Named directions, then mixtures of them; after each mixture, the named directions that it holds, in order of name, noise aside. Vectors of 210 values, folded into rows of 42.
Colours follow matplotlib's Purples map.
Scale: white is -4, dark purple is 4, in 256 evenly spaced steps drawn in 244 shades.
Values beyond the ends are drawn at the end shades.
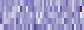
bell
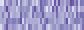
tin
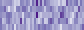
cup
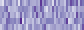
cup, tin.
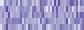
tin.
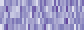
bell, tin.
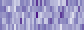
cup.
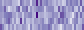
bell, cup.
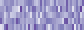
bell, tin.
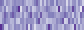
bell, tin.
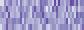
tin.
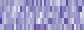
bell, cup.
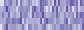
tin.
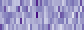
bell, cup.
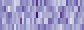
cup.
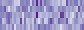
cup.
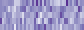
bell, cup.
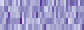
cup, tin.
